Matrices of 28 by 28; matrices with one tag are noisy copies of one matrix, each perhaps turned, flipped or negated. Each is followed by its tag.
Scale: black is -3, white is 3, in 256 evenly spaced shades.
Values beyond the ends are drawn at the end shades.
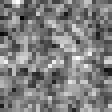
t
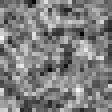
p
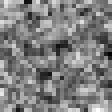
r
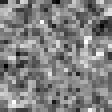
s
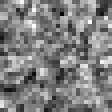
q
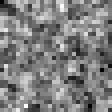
q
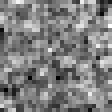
q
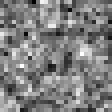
p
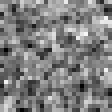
q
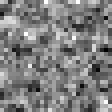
q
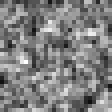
p
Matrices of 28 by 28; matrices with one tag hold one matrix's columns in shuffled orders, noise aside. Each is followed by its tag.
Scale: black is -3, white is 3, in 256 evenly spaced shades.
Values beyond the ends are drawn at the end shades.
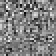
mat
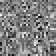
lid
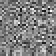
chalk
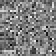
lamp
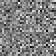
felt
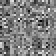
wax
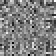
wax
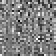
mat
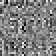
wax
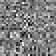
lid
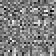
chalk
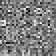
chalk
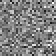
felt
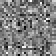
wax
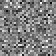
felt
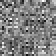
wax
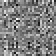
wax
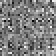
wax
